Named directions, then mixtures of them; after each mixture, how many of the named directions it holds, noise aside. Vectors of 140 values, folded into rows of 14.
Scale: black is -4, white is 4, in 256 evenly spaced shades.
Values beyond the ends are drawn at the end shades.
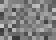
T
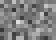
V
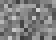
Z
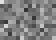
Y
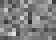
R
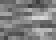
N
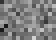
three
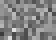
three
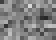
two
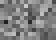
four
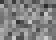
two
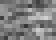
one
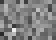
three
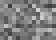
four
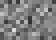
three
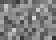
three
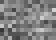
two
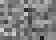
four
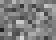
two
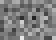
four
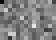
four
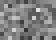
one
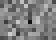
two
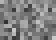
four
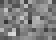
one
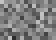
four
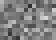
three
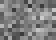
two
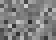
four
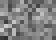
four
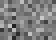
four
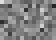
one
